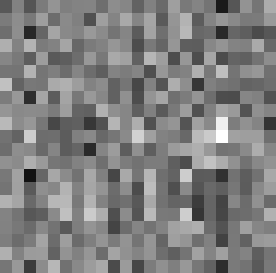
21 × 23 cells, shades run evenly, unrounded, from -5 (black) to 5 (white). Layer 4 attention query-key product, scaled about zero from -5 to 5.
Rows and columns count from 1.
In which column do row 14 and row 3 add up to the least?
3
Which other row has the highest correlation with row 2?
9
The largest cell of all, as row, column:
11, 19
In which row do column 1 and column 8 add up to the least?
12
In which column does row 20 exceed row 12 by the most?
8
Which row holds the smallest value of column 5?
10
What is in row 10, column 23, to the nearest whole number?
-3
